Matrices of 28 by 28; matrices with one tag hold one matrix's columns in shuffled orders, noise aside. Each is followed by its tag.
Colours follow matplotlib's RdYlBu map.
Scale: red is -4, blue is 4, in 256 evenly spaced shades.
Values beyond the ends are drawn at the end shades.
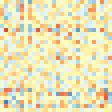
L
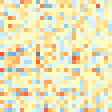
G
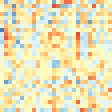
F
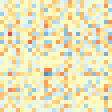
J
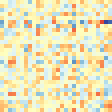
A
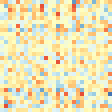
L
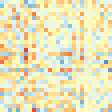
G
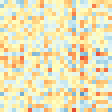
G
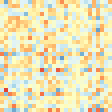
G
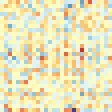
G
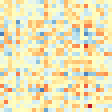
J
